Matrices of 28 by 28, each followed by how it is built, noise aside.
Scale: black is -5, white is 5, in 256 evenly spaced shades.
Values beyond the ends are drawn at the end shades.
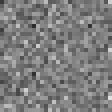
repeating rows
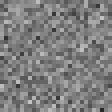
Hankel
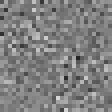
block diagonal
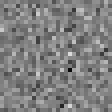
low rank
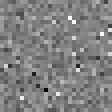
sparse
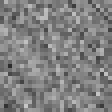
Toeplitz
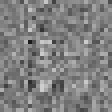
low rank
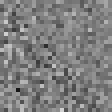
lower triangular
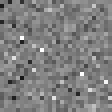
sparse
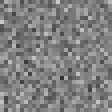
noise
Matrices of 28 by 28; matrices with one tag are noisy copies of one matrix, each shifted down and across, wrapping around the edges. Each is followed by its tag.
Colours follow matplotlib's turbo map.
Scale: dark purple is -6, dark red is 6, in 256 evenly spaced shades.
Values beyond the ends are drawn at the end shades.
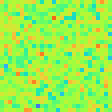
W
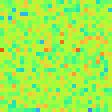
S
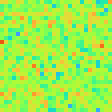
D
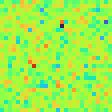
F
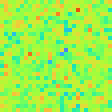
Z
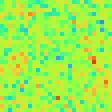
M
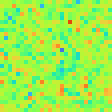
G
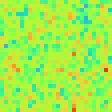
F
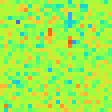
G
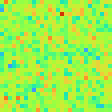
D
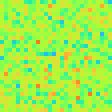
S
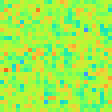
D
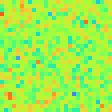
M
